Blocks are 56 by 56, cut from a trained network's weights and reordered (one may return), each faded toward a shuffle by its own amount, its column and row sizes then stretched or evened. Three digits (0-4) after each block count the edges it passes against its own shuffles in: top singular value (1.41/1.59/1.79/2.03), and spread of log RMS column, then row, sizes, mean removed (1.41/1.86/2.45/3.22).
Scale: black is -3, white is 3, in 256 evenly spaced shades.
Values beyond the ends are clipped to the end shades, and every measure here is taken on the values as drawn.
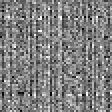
4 0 2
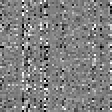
0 4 2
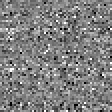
0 1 3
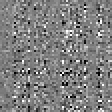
0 4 3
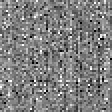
1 2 1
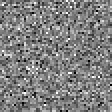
0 1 1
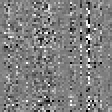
1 4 2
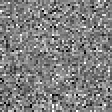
0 1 1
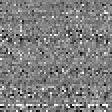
1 1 3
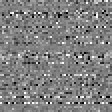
0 0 4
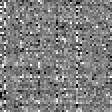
1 3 0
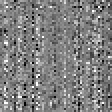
2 4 1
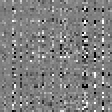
2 4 3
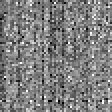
3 1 1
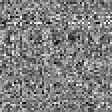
3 0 2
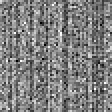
4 0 0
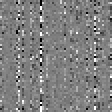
3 4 1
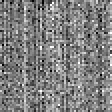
4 2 0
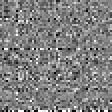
3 1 3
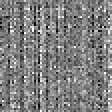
4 3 2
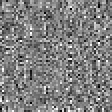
4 3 1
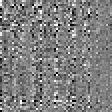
3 4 2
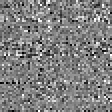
0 1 3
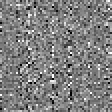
0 3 0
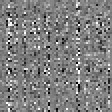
0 4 2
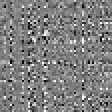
3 4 3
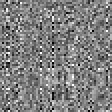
4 3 0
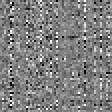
2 4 1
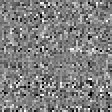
1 2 3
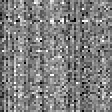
4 2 2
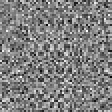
4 0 1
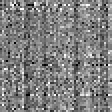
3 0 2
